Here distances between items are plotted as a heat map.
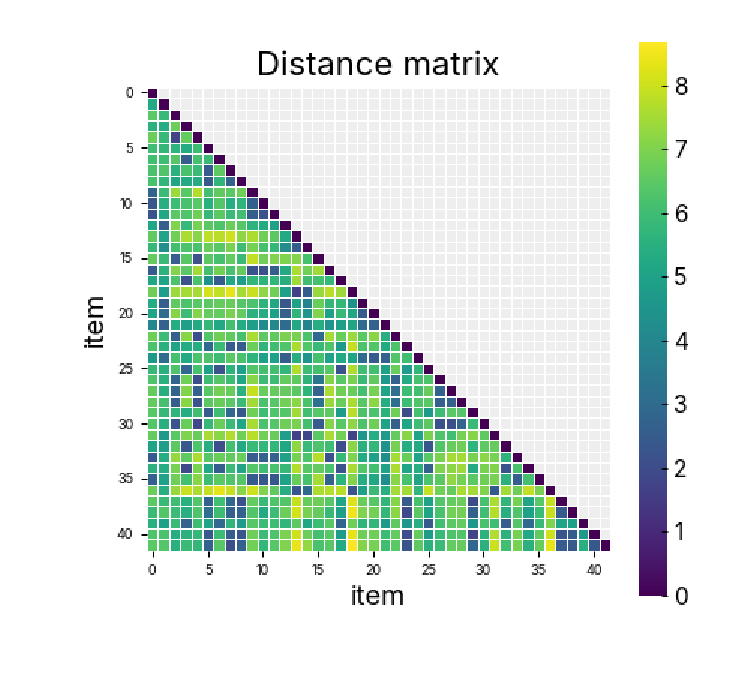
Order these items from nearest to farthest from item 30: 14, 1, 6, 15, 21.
15, 21, 1, 14, 6
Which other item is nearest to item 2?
4
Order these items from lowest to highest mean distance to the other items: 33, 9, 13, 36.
33, 9, 13, 36
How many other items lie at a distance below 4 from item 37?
8
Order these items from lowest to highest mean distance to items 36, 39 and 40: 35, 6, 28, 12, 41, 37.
37, 41, 6, 12, 35, 28
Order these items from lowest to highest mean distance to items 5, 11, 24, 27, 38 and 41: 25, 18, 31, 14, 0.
0, 25, 14, 31, 18
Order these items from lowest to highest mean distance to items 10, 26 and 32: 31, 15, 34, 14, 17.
17, 34, 15, 14, 31
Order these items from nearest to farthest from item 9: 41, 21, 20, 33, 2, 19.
33, 21, 20, 19, 41, 2
